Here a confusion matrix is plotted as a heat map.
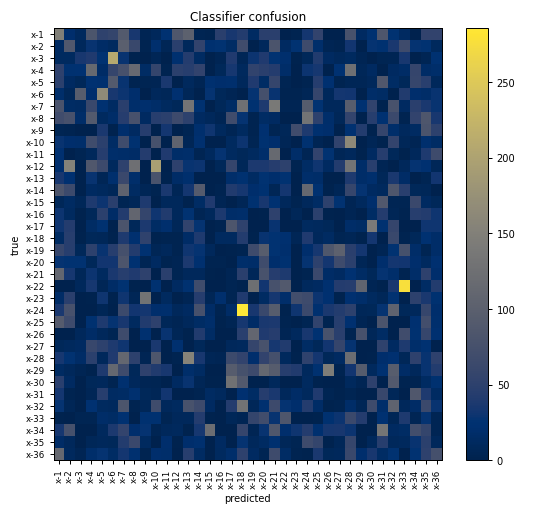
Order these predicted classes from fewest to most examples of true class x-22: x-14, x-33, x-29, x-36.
x-36, x-14, x-29, x-33
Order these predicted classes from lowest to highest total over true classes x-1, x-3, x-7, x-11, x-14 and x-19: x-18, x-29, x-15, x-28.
x-15, x-29, x-18, x-28
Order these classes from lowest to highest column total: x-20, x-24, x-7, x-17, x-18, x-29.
x-29, x-17, x-24, x-20, x-18, x-7
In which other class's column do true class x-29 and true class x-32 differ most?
x-26
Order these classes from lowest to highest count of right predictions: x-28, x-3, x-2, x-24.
x-3, x-24, x-2, x-28
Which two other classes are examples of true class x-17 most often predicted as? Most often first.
x-30, x-7
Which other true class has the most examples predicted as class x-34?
x-31
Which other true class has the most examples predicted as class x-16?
x-1
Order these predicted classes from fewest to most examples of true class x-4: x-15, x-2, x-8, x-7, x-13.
x-15, x-2, x-13, x-7, x-8
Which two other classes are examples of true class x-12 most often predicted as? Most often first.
x-10, x-2
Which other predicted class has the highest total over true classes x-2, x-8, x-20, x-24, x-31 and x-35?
x-18
